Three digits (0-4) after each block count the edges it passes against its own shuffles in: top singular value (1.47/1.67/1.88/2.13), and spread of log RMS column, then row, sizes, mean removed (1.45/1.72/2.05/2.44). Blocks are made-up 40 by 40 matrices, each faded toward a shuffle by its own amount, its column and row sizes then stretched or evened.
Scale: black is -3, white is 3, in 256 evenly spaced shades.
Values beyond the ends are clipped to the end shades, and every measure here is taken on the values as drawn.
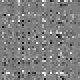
0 4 3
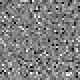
1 1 0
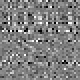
4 0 4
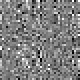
4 4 1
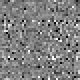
1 2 3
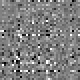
2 3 4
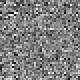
1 1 2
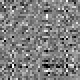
3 2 3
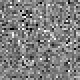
1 1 2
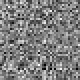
4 2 3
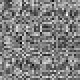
4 2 1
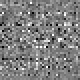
0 1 4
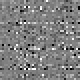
2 3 4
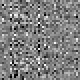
3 4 0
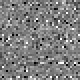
0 0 3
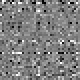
3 2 4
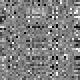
4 3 1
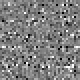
0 0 3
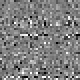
3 2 4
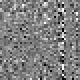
2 4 0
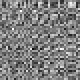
4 0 3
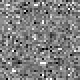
0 1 2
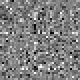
1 2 2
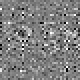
2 2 4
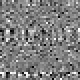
3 0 3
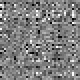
3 3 3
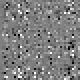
0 4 2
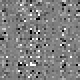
1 4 3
